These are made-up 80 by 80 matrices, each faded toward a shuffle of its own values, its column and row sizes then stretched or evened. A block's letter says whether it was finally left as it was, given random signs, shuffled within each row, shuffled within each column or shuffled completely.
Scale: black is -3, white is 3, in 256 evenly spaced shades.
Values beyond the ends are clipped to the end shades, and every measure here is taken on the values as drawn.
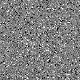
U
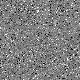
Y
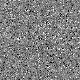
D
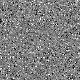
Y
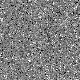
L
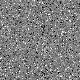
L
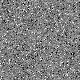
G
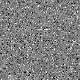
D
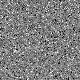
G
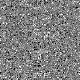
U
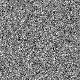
L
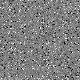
D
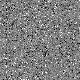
L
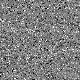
Y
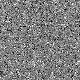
Y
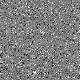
U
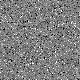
Y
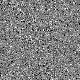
Y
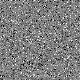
D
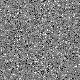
L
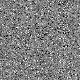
L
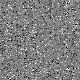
L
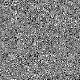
U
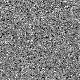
Y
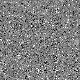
D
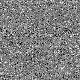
Y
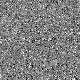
Y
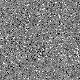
D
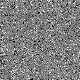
D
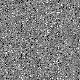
L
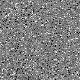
U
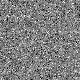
G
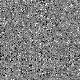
U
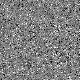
D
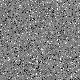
G
